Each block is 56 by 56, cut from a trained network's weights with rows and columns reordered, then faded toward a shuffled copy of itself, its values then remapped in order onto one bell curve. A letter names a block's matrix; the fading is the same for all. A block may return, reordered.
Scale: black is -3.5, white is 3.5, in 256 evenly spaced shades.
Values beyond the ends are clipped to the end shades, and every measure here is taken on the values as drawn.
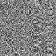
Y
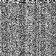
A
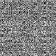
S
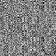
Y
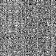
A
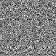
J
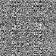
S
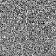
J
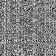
A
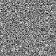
J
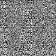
S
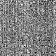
A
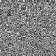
J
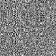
Y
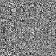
J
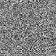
J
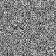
Y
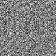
Y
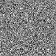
J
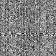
A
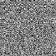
J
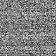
S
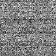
S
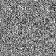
Y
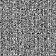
A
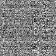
S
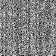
A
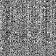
A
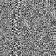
Y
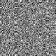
Y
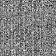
A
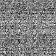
S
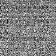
S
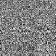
J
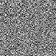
Y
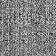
A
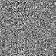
J
